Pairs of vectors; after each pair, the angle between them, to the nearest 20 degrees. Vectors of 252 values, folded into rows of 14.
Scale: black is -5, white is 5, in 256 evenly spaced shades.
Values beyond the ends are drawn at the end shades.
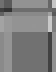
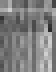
140 degrees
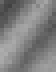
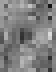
120 degrees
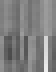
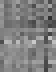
120 degrees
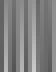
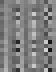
60 degrees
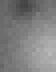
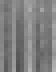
100 degrees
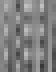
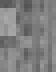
120 degrees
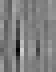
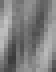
100 degrees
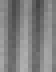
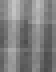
160 degrees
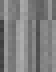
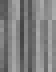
120 degrees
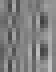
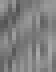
40 degrees
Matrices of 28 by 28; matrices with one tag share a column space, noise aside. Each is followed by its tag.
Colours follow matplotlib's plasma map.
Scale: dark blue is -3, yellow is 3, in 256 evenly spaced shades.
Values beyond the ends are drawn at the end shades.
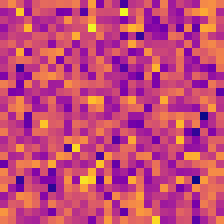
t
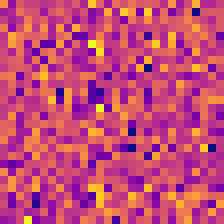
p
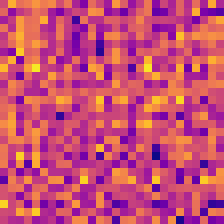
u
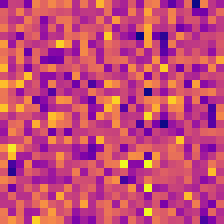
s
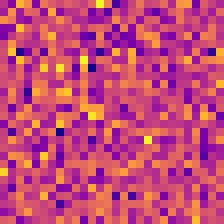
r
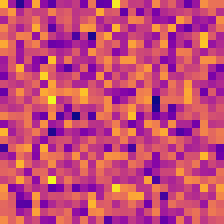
p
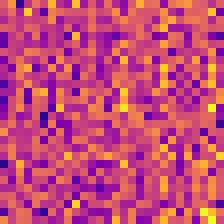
s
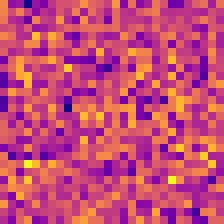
s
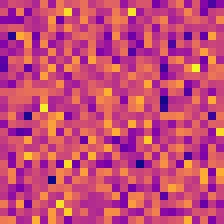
u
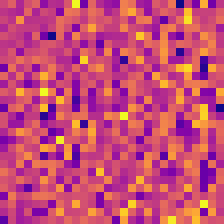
s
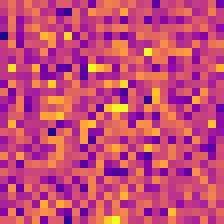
s
